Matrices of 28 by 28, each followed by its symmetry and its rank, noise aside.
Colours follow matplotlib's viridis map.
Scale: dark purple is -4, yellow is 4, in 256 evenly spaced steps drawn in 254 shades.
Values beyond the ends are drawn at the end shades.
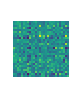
no symmetry, rank three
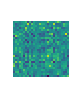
symmetric, rank three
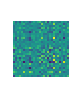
no symmetry, rank three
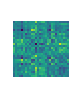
symmetric, rank two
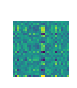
no symmetry, rank one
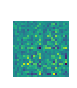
symmetric, rank three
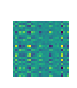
no symmetry, rank one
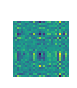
no symmetry, rank one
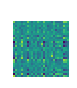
no symmetry, rank one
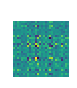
no symmetry, rank two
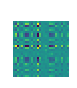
symmetric, rank one
